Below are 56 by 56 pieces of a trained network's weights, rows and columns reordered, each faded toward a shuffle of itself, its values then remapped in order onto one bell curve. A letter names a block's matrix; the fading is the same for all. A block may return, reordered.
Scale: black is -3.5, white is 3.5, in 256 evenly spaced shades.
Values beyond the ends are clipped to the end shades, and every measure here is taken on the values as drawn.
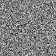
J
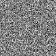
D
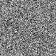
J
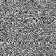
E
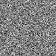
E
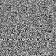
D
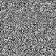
E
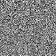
J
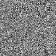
D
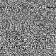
E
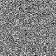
E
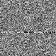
D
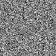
J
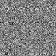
E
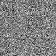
D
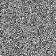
J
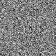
D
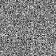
E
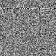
D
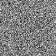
D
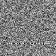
D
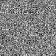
E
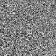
J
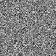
D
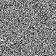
J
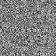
E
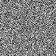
J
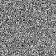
E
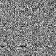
E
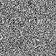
D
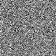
J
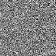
D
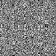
D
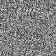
J
